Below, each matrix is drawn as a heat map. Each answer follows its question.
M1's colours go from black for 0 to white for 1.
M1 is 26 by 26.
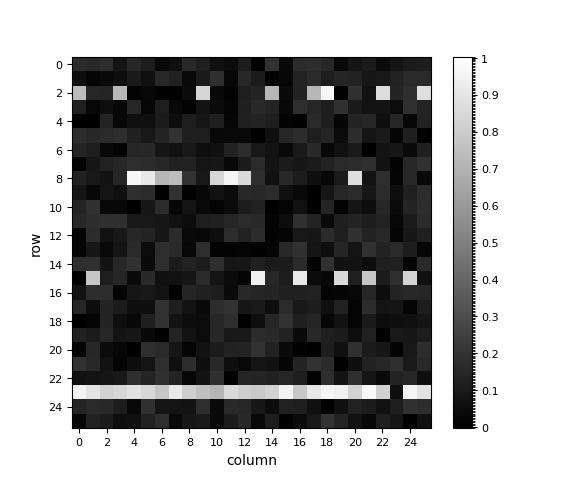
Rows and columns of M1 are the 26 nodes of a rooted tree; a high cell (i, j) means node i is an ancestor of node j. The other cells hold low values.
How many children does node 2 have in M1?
8
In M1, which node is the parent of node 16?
15
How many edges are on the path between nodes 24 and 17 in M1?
4
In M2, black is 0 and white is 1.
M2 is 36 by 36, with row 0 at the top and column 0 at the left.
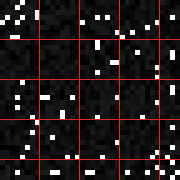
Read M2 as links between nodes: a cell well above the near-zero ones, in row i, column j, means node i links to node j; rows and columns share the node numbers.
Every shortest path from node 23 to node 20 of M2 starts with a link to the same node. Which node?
node 19
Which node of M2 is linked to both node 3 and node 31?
node 4
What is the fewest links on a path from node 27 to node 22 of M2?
7
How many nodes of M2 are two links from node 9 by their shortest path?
4
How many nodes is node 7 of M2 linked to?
3
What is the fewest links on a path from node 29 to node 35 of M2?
2
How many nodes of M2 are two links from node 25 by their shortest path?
8
